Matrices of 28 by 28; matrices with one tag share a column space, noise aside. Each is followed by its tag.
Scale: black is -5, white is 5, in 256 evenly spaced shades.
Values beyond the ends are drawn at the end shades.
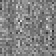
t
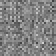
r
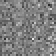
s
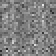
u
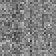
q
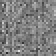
u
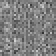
u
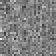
t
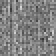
t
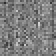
q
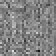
u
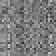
r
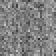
s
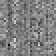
q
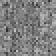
s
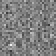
q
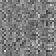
q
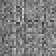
r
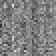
u
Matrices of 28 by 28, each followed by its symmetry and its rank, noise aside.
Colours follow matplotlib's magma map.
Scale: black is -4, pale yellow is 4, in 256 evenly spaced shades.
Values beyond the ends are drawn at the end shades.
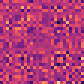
symmetric, rank three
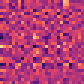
no symmetry, rank three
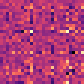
no symmetry, rank three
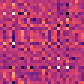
no symmetry, rank three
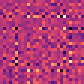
antisymmetric, rank two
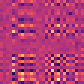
no symmetry, rank one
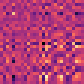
symmetric, rank two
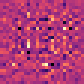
no symmetry, rank three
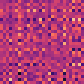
antisymmetric, rank two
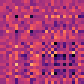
symmetric, rank two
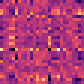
no symmetry, rank two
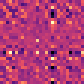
no symmetry, rank two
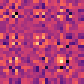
symmetric, rank three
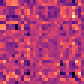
no symmetry, rank two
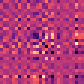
symmetric, rank two
